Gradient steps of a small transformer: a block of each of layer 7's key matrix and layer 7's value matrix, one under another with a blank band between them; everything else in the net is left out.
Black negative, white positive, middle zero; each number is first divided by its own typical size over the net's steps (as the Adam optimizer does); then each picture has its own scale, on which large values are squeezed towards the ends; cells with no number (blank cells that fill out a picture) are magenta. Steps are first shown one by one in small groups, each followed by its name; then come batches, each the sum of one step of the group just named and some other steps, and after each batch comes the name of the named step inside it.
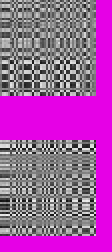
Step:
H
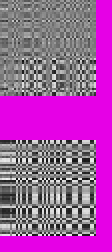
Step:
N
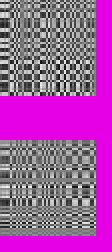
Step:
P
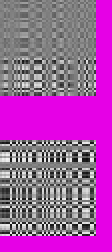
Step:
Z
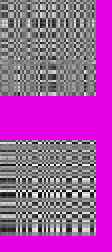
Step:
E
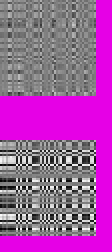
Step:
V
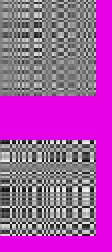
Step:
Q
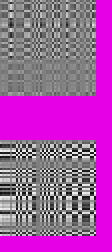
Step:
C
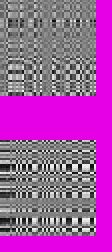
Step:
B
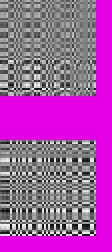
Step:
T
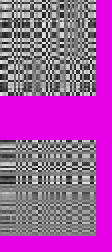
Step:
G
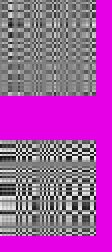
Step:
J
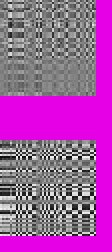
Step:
C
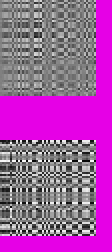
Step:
Q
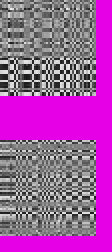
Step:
C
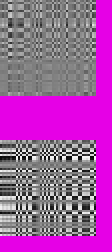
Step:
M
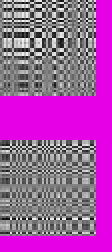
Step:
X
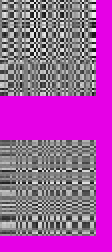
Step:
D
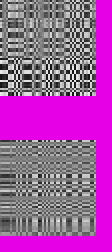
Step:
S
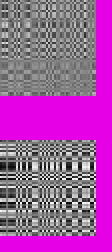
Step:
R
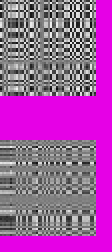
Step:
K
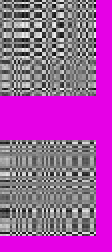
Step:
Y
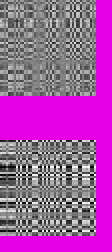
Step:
R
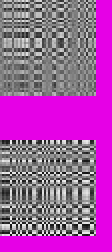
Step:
X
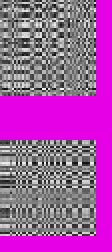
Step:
Y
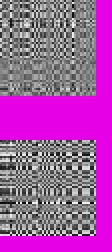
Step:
R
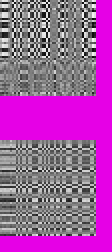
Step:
D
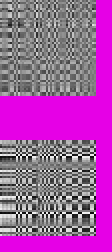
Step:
M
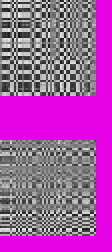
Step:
X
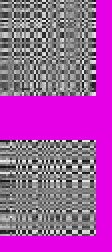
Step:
Y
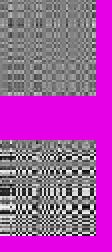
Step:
M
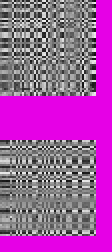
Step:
Y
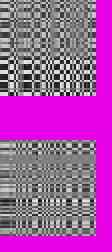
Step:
S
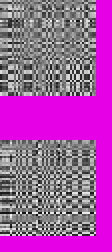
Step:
S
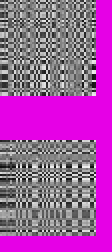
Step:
R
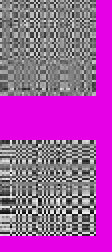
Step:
Y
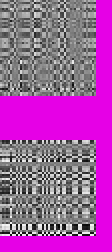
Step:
D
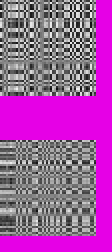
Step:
K
